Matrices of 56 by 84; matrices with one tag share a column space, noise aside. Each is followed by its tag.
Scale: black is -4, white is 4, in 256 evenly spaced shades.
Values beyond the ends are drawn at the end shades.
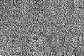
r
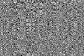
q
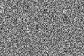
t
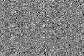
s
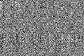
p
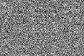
t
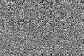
q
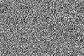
t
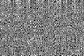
r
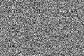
t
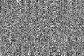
r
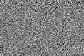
q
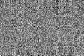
r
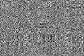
p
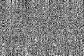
r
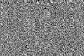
q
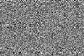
s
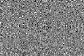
s
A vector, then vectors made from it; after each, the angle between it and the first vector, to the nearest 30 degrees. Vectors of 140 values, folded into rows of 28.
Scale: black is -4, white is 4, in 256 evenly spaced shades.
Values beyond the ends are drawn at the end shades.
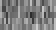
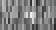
150 degrees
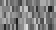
90 degrees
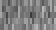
30 degrees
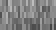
120 degrees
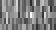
150 degrees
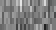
90 degrees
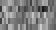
120 degrees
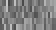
90 degrees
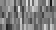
90 degrees
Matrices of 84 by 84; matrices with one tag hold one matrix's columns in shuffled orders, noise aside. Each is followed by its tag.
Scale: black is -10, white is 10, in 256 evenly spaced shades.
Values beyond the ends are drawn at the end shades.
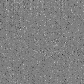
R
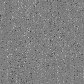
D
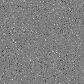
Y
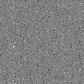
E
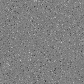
Y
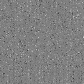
D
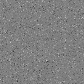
Y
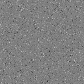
Y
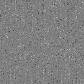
D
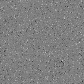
Y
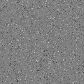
Y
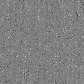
D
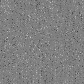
D
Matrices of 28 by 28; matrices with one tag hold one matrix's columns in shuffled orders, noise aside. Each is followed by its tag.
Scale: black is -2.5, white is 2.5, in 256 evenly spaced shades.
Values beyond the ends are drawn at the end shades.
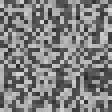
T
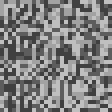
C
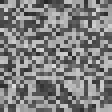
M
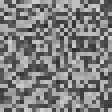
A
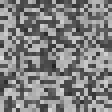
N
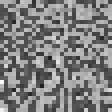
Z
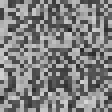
T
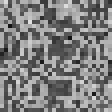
C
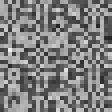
T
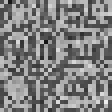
C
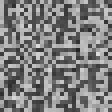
T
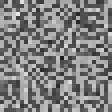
M
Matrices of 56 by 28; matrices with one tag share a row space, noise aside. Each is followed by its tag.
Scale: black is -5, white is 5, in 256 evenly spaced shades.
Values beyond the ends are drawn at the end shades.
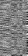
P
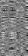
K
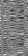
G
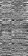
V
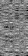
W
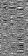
G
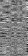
P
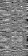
P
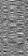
G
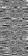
P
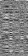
W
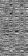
W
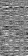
W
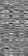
W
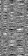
G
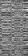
V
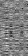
W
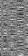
G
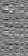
W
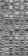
W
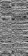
V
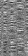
G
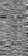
P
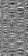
G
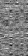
W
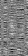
G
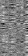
K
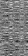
W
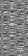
G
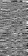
P
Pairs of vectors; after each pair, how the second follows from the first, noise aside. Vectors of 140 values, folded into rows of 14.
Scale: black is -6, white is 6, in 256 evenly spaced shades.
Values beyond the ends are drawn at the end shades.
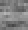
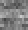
reversed.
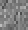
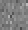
reversed, partly zeroed.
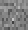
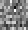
wrapped around, negated, scaled up.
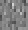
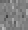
reversed, negated, partly zeroed.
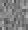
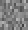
reversed.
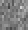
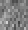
reversed.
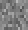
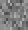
reversed.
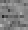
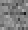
reversed.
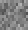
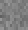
reversed, shrunk.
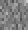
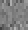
reversed, negated, partly zeroed.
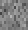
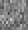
wrapped around, negated.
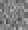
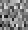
wrapped around, negated, scaled up.
